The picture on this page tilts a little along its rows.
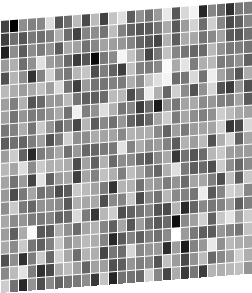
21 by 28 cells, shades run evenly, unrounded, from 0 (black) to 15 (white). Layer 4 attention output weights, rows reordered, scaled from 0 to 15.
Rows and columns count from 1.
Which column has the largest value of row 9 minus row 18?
5
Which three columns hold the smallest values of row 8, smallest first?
18, 16, 28
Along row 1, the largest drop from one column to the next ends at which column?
23
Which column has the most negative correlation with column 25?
9
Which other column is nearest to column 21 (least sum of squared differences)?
6
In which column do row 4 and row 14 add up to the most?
14
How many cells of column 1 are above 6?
15
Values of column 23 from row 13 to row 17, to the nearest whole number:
6 10 14 8 12
